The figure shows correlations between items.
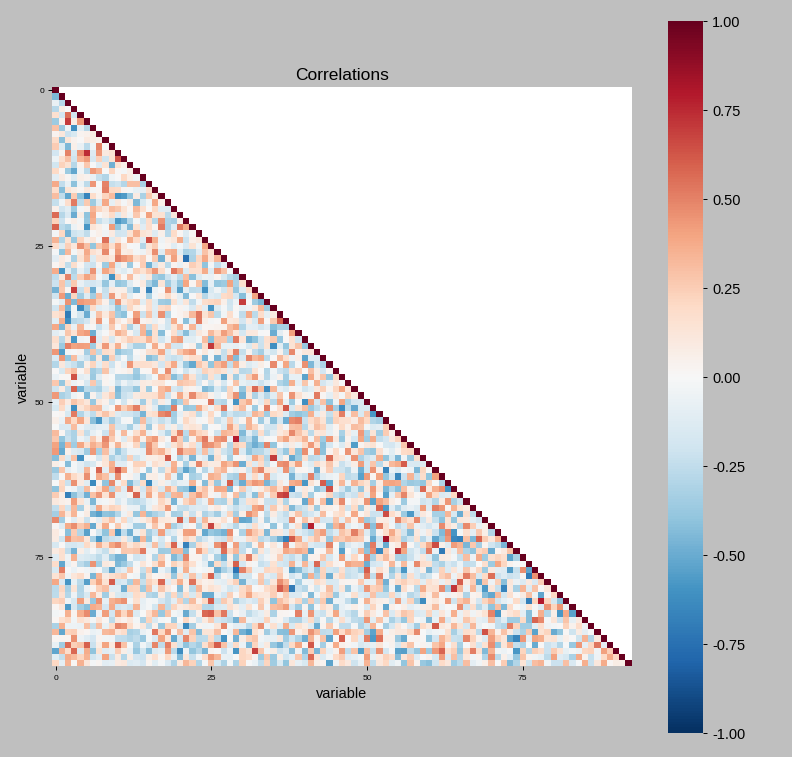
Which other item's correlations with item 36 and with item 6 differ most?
40
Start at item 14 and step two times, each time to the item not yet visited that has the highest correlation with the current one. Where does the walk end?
55
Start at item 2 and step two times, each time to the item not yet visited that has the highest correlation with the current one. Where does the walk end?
10
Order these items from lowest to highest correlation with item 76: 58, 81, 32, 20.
32, 20, 81, 58
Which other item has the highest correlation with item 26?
89
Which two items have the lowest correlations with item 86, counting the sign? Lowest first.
21, 42
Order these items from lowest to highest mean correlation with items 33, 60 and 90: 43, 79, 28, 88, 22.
22, 88, 79, 28, 43
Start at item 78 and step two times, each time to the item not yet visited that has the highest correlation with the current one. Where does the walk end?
25
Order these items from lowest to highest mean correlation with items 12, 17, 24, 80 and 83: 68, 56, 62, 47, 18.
68, 47, 18, 62, 56
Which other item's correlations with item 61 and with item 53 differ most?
72
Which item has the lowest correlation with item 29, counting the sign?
77
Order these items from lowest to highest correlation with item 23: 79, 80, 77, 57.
57, 77, 79, 80
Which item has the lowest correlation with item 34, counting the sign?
48
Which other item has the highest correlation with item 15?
24
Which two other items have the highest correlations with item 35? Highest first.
59, 44
